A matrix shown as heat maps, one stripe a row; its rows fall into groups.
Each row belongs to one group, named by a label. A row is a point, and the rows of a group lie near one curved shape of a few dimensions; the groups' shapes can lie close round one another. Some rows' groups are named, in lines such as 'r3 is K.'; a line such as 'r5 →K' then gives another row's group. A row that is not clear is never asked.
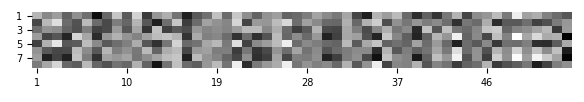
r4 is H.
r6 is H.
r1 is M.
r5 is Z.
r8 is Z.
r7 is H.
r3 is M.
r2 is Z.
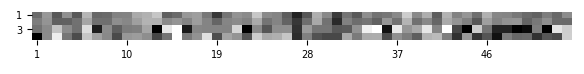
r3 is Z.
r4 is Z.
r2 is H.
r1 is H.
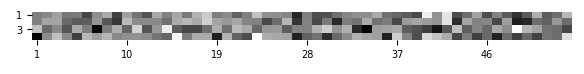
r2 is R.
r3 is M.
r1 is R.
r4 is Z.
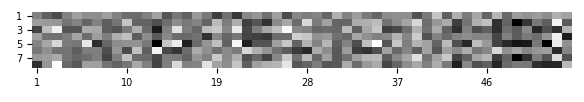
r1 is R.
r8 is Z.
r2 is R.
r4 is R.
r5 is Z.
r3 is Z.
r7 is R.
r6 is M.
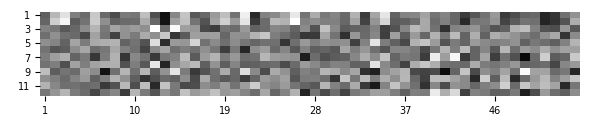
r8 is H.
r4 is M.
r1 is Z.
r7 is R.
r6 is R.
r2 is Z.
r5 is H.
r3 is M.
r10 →R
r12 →R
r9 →M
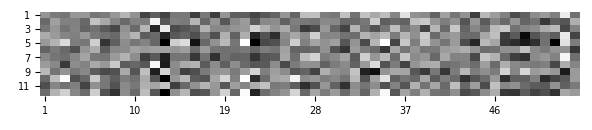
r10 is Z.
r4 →R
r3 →M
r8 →H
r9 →M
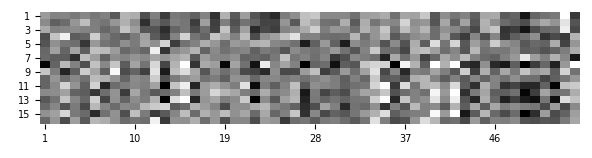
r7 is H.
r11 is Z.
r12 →R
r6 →H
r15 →R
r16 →H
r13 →Z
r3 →R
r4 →Z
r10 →H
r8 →Z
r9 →H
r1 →R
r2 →R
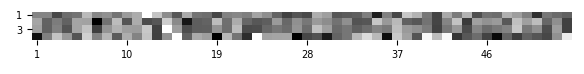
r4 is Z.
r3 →M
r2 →M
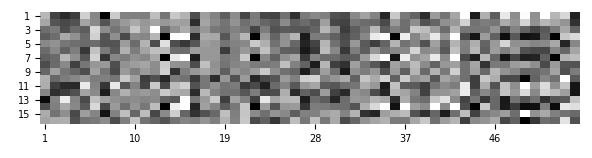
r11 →H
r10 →R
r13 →Z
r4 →Z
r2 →H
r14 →Z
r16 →R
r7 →Z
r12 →H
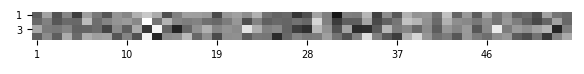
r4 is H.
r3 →M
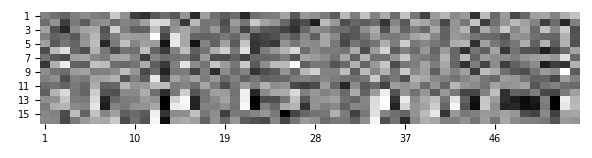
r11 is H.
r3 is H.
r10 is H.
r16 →H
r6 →Z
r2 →M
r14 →Z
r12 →Z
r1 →R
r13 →Z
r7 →R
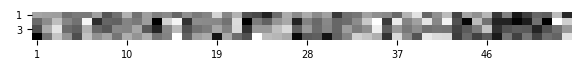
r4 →Z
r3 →Z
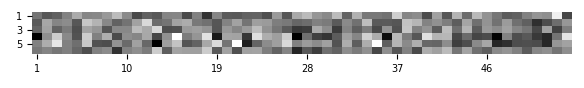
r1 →R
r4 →Z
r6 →R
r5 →Z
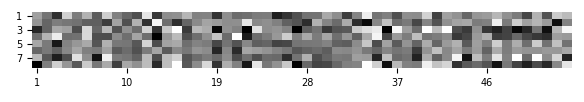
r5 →H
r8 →Z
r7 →H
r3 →Z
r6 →R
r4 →Z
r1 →H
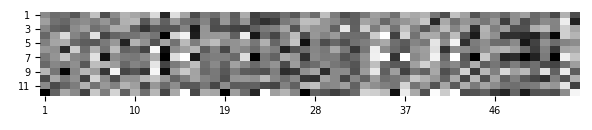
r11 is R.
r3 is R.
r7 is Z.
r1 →M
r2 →R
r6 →H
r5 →R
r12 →Z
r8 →H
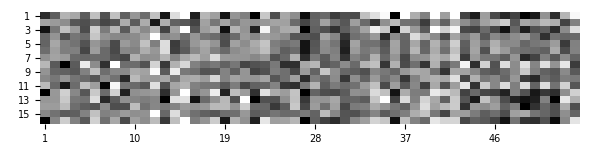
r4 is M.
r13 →Z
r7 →R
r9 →M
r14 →R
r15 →M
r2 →M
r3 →Z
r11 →H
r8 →H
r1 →Z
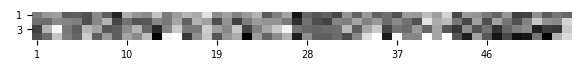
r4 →Z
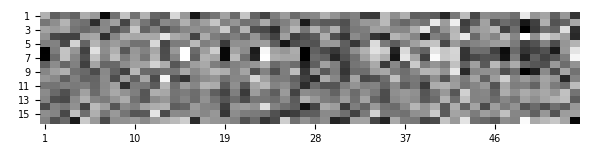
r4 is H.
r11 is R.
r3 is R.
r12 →R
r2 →R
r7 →Z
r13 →R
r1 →M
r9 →R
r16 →H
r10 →M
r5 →H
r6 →Z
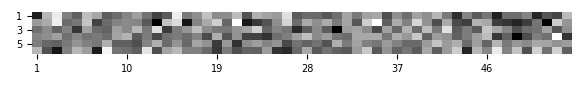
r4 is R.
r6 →H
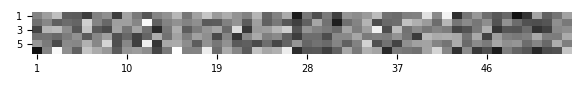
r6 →Z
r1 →R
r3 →Z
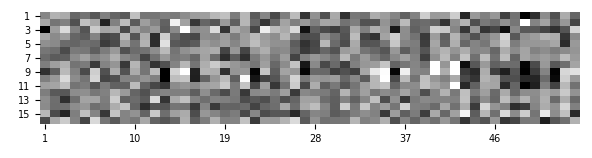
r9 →Z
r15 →H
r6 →R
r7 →R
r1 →R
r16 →Z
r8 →R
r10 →Z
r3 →Z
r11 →R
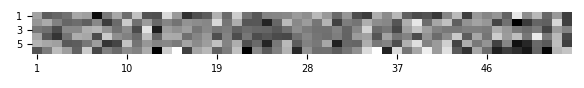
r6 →Z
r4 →H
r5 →R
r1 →M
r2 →R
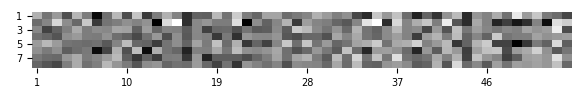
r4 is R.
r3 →R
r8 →R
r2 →Z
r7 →R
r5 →R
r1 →M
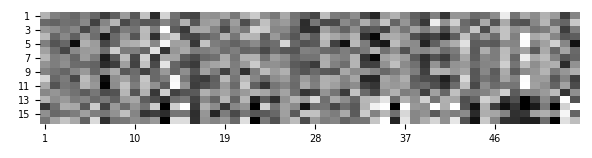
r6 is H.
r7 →M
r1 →M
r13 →R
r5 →H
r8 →M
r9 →R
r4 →M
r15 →R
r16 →Z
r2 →R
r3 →M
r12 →M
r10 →M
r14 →Z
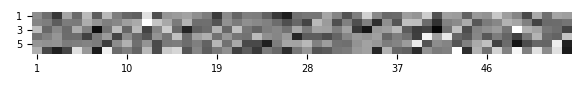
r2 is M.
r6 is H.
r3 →M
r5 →R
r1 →H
